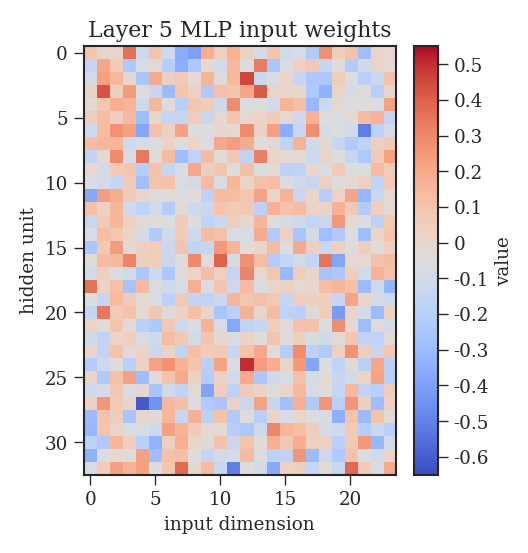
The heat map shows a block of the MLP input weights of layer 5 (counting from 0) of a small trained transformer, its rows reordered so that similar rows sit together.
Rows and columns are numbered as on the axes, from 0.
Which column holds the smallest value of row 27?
4
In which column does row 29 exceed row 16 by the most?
14
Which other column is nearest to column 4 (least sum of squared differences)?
15
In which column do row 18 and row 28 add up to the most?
8
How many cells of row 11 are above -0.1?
18
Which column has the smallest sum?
21
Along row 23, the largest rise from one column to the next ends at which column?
16
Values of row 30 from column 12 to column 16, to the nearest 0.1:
0.1 0 0.2 0.1 0.2
